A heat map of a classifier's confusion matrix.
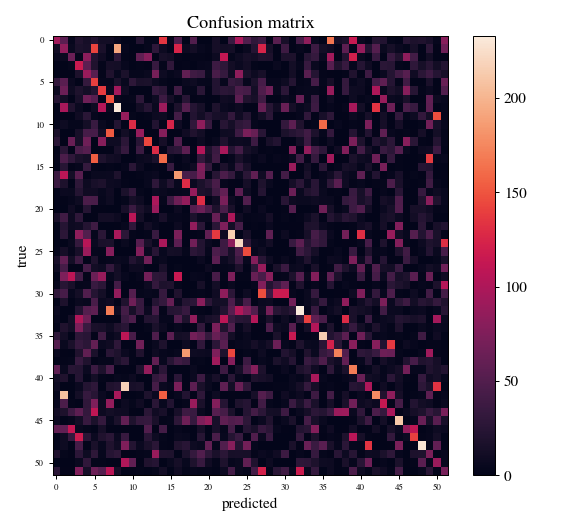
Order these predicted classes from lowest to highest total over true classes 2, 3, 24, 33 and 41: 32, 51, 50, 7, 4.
7, 32, 51, 50, 4
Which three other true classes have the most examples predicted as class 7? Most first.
32, 11, 51
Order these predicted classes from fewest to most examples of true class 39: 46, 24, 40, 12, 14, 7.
40, 24, 14, 7, 46, 12
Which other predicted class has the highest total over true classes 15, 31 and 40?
19
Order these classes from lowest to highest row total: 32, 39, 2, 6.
39, 2, 6, 32
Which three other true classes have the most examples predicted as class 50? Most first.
9, 41, 33
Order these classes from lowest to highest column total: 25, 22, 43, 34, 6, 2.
2, 6, 43, 25, 34, 22
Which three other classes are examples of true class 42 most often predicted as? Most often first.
1, 14, 8
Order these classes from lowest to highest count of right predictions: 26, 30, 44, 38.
38, 26, 44, 30
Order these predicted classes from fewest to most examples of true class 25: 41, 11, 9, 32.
9, 41, 32, 11
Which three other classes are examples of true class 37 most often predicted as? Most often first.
17, 23, 49
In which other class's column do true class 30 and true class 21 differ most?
27
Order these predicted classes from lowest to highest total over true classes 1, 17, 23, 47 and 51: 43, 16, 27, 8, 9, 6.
43, 9, 6, 16, 27, 8
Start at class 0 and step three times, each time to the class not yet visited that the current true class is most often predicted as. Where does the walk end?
5
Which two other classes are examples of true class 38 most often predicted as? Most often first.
21, 23
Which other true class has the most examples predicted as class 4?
24
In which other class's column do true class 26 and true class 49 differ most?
13
